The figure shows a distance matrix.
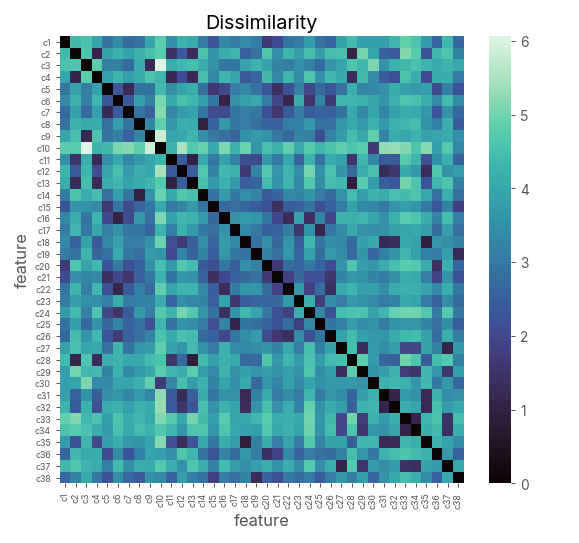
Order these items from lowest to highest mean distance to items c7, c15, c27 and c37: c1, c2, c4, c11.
c1, c11, c4, c2
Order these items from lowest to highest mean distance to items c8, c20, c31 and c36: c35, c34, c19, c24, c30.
c19, c35, c24, c30, c34
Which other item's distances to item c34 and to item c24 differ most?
c33
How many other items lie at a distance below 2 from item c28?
4
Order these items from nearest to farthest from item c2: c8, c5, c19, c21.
c19, c21, c5, c8
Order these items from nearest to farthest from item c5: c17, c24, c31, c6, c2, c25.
c24, c6, c25, c17, c31, c2
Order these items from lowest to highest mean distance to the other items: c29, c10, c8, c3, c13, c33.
c8, c13, c29, c3, c33, c10
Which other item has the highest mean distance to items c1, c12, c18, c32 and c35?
c10
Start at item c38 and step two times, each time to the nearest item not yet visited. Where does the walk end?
c11
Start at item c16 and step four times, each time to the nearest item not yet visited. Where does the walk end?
c21
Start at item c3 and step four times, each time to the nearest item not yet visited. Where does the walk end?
c23
